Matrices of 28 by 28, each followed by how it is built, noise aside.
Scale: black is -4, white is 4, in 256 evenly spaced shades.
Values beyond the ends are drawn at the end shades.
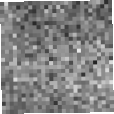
smooth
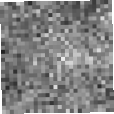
smooth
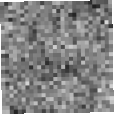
smooth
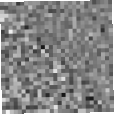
lower triangular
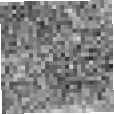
smooth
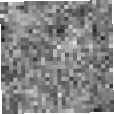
smooth
